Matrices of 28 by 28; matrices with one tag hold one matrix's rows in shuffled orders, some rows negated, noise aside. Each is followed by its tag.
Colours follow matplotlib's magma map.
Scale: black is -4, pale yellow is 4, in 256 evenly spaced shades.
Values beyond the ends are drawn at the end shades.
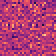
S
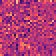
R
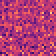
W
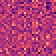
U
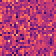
R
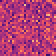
U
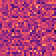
S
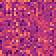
R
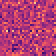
S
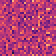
U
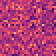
S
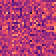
S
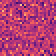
W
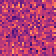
S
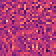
U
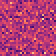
W
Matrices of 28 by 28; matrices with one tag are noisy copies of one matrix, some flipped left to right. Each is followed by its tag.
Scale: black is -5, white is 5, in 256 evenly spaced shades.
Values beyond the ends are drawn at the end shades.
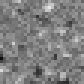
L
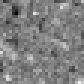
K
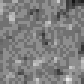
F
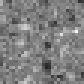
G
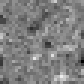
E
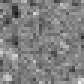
K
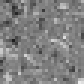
K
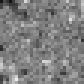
F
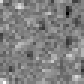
K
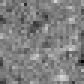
E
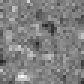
E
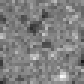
E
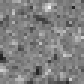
L
